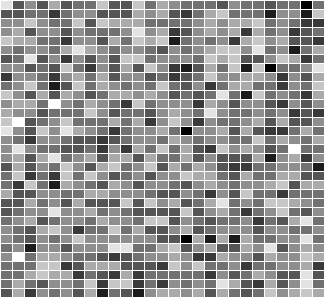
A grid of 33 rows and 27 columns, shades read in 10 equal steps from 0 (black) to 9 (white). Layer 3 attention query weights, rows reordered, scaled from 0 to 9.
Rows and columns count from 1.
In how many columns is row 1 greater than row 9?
9
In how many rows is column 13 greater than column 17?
12
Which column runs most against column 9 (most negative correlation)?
19
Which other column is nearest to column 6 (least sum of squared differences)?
4
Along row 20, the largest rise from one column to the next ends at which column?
6
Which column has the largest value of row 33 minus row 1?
26
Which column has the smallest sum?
16
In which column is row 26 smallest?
7
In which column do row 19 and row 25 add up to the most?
13
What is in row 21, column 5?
1
